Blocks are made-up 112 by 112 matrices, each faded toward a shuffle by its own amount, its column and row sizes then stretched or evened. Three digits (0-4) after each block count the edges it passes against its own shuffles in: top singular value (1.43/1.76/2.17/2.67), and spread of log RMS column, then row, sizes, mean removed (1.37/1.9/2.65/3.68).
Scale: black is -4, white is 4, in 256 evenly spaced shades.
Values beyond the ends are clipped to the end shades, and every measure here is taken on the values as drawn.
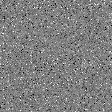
0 0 1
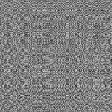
4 1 3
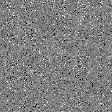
1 2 0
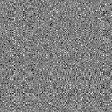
4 2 2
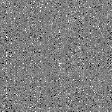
1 3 2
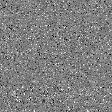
0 0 2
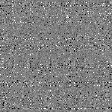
2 2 3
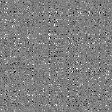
1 3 3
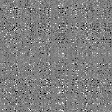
3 3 3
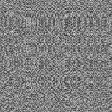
4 2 1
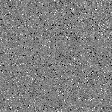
1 0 2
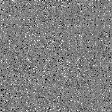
0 2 2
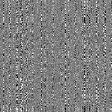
4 4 0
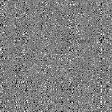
3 3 2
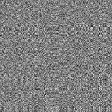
4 2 2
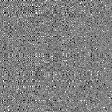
4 2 2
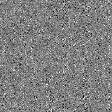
2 2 0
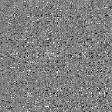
2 2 3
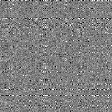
4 2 3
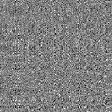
3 2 1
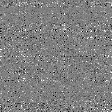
0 2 3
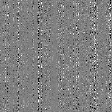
2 4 1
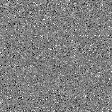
0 1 2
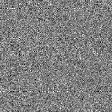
2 1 2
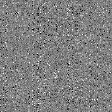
1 3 1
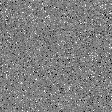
1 1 0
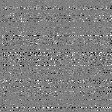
1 2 4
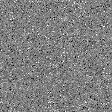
0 1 0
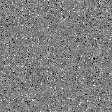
0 2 1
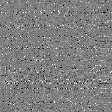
3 0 3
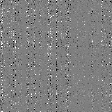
1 4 2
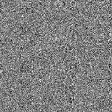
2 2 0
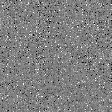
2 1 1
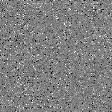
2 1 1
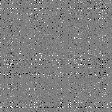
2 3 3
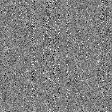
0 3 0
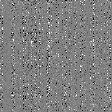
1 4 1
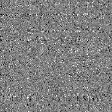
2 2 2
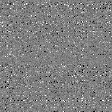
2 2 3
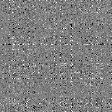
0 3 3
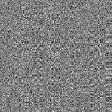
4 2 1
